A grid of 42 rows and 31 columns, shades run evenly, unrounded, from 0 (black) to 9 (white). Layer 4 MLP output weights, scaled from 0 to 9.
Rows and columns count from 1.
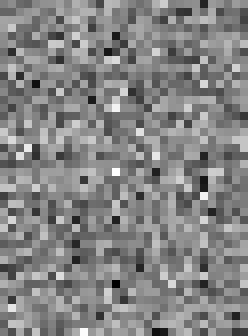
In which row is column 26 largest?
25
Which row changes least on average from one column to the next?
21
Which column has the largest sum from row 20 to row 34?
22
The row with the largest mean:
18
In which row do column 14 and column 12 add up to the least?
7
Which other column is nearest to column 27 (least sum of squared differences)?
9
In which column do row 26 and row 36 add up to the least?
26
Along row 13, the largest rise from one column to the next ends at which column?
13
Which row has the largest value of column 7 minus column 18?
34
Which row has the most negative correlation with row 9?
8
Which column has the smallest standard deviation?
19
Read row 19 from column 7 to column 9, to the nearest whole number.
6 6 3
